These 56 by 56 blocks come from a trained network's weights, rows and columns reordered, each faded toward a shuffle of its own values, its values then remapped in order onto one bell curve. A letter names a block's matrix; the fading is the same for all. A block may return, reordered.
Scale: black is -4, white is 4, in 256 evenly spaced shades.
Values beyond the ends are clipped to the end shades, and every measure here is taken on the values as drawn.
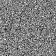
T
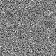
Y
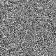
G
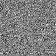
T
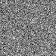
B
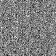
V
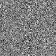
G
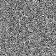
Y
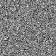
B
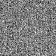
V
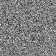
T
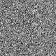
T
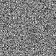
G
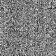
V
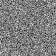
B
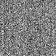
V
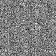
V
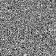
B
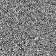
T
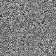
G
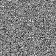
T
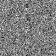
G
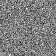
B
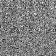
V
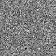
Y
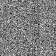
V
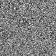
T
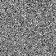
Y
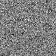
T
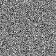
G
